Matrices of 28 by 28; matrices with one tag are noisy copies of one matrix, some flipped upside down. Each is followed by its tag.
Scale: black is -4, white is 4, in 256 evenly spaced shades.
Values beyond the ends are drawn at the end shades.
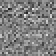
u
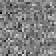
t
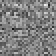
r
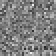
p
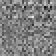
p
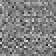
u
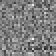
p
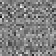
u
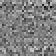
p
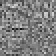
r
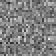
t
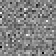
u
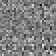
p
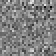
p
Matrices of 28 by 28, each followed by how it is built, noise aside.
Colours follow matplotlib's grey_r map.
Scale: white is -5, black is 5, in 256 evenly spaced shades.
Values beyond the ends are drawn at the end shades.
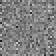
uneven columns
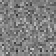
repeating columns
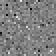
sparse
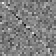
diagonal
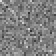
diagonal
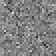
diagonal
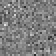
block diagonal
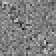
banded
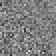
lower triangular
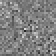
block diagonal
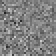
lower triangular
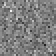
diagonal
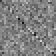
diagonal
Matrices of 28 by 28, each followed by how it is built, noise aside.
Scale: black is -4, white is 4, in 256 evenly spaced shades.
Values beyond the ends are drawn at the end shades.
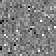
sparse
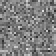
noise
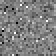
sparse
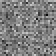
blocks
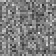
blocks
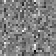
uneven columns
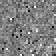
sparse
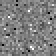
sparse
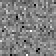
sparse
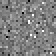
sparse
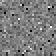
sparse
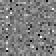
sparse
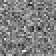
low rank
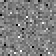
sparse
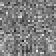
blocks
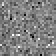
sparse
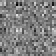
low rank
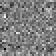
low rank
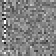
uneven columns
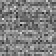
blocks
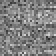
blocks
